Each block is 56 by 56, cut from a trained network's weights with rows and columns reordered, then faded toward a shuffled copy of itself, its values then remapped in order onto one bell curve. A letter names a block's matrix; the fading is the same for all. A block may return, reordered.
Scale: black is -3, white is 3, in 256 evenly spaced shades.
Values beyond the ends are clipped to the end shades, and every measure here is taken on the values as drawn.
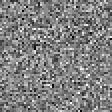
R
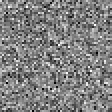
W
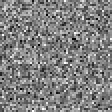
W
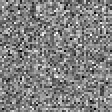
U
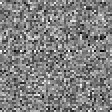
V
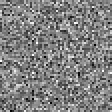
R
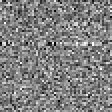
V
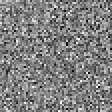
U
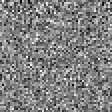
U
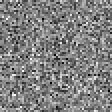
U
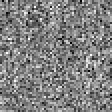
U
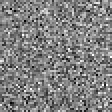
U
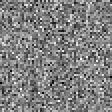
U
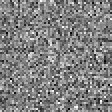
W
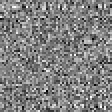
V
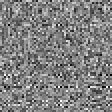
V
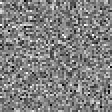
W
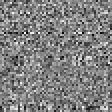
V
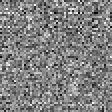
V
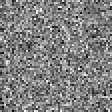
U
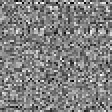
V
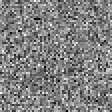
U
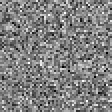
W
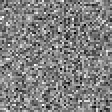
U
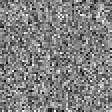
U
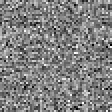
W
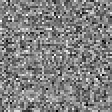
W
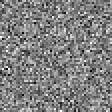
R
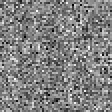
U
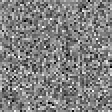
U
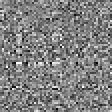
V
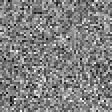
R
